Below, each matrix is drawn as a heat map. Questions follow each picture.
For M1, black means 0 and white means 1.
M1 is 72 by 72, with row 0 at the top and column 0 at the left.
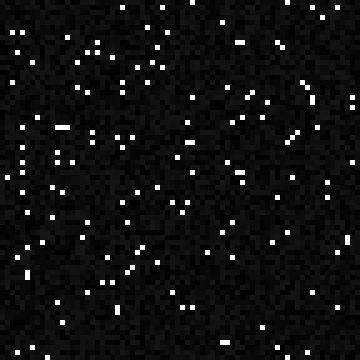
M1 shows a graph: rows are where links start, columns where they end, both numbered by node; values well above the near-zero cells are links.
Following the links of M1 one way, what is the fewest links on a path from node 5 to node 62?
6
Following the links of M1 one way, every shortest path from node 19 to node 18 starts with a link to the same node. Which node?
node 49
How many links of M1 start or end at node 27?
6
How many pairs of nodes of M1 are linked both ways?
2
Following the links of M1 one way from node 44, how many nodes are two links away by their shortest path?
9
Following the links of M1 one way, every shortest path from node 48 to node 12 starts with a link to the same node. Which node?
node 54
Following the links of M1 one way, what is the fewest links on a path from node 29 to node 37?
2
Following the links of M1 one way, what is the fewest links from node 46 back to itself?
2
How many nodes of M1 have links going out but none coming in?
8
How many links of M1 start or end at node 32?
7
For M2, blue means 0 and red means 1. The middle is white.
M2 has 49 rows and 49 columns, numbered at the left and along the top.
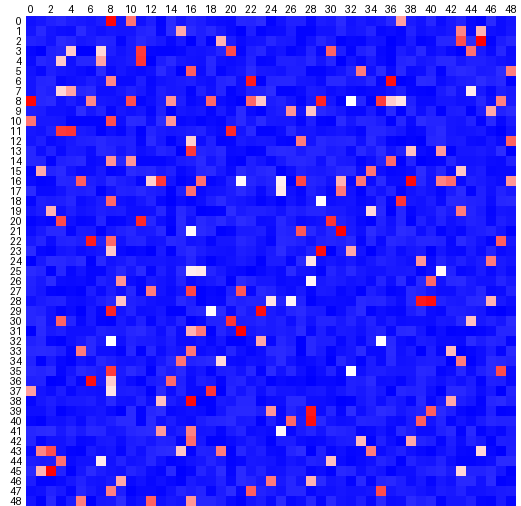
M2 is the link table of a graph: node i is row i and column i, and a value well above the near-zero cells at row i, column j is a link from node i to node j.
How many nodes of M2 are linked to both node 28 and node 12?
0
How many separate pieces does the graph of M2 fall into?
5
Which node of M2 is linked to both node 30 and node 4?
node 3
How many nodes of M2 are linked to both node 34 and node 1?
2
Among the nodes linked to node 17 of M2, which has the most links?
node 16
